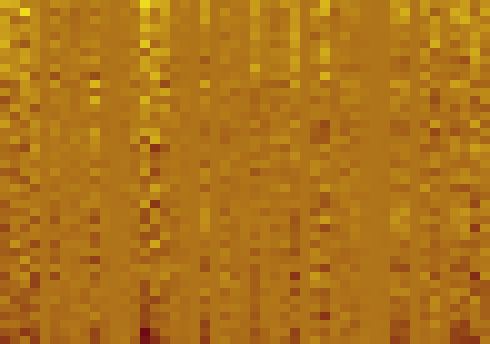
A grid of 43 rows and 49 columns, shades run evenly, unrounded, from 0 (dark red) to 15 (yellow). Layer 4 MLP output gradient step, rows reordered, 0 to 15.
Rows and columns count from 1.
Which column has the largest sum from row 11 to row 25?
10
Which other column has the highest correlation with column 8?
34
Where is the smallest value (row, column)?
42, 15
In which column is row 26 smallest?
16
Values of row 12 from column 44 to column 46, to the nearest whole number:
6 8 8
